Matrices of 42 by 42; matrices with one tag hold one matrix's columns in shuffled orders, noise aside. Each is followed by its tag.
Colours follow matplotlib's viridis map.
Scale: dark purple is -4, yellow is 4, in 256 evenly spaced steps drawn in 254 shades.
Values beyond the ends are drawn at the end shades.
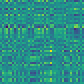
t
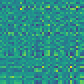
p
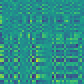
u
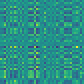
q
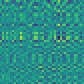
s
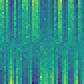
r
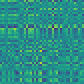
t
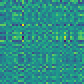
s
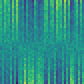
r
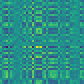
q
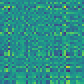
p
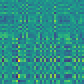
u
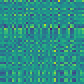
t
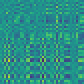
u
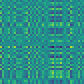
q
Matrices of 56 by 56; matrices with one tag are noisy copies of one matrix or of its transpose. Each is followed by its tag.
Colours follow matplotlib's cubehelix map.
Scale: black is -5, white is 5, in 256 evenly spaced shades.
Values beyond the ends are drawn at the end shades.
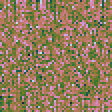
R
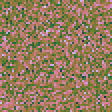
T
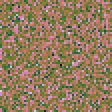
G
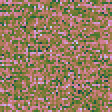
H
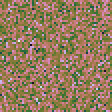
T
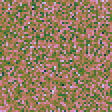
T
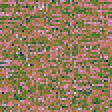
H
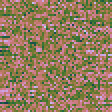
R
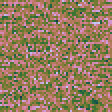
H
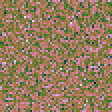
G
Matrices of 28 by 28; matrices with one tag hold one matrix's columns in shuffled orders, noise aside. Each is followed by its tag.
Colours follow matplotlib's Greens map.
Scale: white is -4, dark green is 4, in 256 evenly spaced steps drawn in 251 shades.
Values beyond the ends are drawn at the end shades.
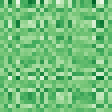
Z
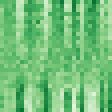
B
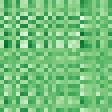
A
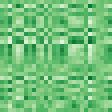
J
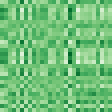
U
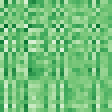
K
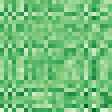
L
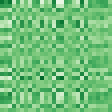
Z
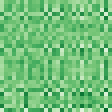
L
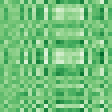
U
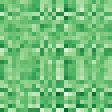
L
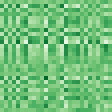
J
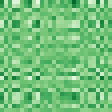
Z
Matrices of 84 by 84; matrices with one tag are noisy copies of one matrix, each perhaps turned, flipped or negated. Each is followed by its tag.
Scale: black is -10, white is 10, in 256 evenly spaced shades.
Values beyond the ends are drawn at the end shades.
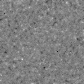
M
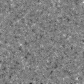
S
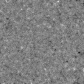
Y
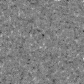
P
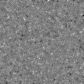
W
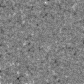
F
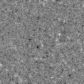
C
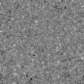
Y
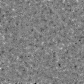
W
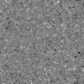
Y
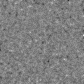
W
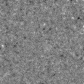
F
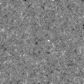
P
